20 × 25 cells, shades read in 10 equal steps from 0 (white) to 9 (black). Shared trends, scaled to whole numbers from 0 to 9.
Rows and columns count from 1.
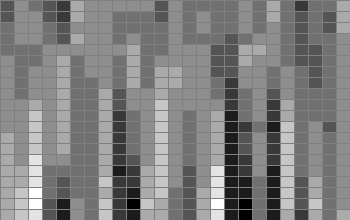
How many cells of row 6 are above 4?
11
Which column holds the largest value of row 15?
17
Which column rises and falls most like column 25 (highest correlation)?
6
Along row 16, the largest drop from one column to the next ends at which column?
21
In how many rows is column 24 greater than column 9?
4
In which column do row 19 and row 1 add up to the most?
5
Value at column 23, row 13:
4
